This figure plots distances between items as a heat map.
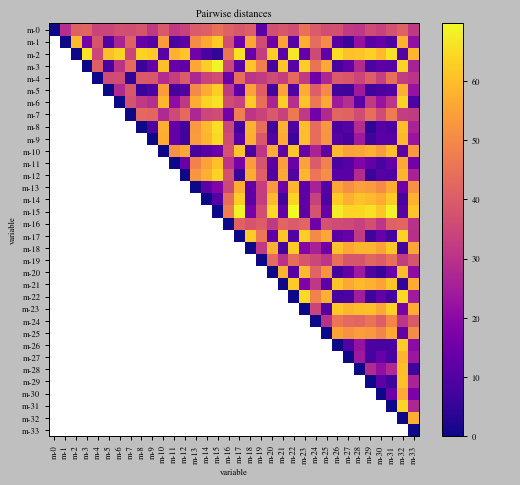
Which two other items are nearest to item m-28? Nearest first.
m-33, m-6
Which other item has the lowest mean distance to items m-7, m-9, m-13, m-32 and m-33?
m-4
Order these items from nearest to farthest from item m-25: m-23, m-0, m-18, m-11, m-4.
m-23, m-18, m-4, m-0, m-11
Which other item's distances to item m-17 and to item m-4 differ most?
m-7
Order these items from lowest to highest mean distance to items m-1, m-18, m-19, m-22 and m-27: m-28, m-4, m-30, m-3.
m-30, m-3, m-28, m-4
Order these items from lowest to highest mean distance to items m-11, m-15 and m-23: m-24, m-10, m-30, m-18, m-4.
m-10, m-18, m-4, m-24, m-30
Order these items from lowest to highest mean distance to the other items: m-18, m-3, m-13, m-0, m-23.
m-3, m-0, m-13, m-18, m-23
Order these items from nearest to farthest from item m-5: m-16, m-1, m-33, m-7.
m-1, m-33, m-16, m-7
